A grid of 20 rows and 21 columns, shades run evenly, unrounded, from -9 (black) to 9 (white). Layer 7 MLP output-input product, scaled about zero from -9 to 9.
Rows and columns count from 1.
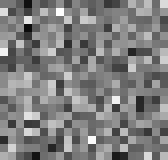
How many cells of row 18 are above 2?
4
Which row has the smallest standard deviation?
12
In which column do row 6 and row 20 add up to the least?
5
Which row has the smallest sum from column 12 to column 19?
7
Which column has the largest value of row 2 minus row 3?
8
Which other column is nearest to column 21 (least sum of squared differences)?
19
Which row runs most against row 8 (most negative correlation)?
17
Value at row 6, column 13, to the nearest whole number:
2
